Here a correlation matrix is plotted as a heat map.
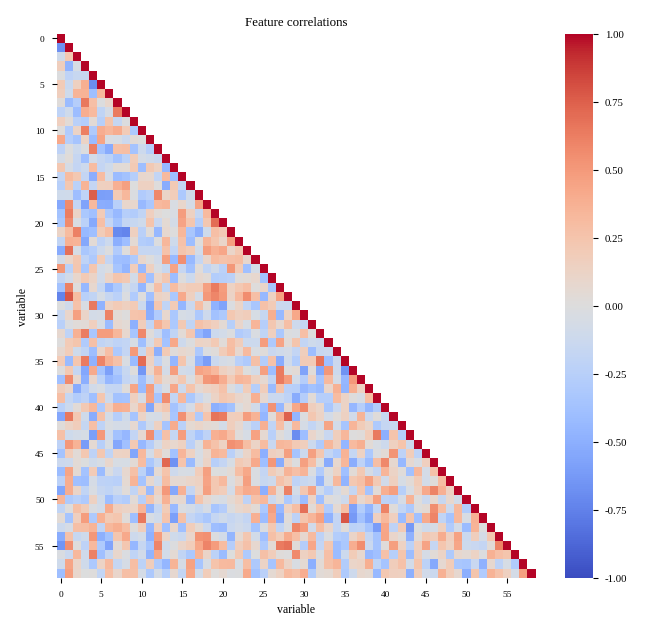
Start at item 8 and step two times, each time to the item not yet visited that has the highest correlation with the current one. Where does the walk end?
3
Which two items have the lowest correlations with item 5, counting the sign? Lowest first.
4, 17
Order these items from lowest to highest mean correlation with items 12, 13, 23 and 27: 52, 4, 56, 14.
52, 14, 56, 4
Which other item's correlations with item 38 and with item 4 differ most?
56
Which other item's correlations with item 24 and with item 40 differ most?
43
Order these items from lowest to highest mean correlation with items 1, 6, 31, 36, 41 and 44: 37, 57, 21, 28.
57, 21, 37, 28
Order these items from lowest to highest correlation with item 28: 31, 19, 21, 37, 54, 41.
21, 31, 54, 37, 19, 41
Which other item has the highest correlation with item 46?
13
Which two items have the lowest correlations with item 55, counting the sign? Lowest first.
0, 6
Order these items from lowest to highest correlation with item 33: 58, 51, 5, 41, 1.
51, 5, 41, 58, 1
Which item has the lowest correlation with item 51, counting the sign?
36
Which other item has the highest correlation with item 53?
29
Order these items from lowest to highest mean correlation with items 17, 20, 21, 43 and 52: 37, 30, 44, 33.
30, 33, 44, 37
